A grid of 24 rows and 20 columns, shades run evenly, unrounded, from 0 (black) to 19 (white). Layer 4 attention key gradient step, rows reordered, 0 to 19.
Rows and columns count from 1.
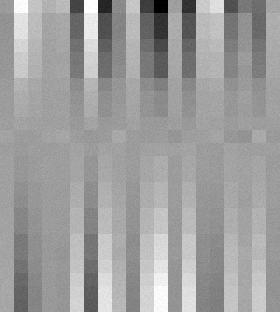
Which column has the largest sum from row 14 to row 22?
12
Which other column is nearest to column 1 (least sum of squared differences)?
18
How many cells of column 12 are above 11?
15
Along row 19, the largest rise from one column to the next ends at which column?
8
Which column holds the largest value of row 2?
7
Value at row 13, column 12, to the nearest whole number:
13
